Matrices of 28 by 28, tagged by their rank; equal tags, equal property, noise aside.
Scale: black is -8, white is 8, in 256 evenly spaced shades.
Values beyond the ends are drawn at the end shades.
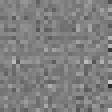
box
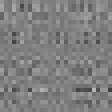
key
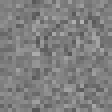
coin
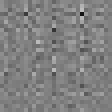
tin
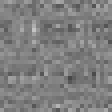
box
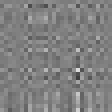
key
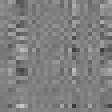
key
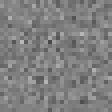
coin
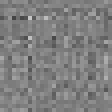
tin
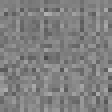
tin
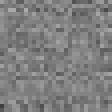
box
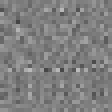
box
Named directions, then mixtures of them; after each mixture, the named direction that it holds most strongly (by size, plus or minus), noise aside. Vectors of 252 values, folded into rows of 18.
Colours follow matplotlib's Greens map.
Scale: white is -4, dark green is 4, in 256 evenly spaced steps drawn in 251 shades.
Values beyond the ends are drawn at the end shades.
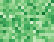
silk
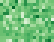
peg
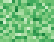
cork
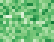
peg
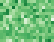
peg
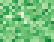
peg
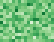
cork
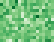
peg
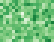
peg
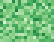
cork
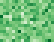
silk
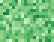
peg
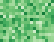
silk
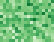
silk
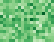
silk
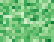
peg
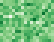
silk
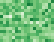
silk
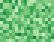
cork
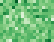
peg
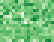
peg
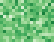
silk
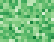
cork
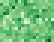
peg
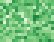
cork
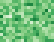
cork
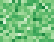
cork
